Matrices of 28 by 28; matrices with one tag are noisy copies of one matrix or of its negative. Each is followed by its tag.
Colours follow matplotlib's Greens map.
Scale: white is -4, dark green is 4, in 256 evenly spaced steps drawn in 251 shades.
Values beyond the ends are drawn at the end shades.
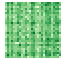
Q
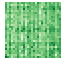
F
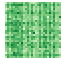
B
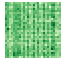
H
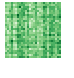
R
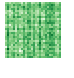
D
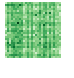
B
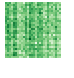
R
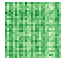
D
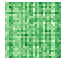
H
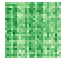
R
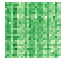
R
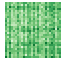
F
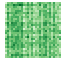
B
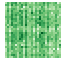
F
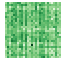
F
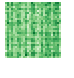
Q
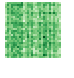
B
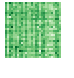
D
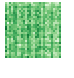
Q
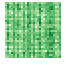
D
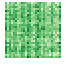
Q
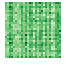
H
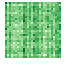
B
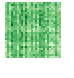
F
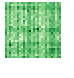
F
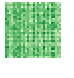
H
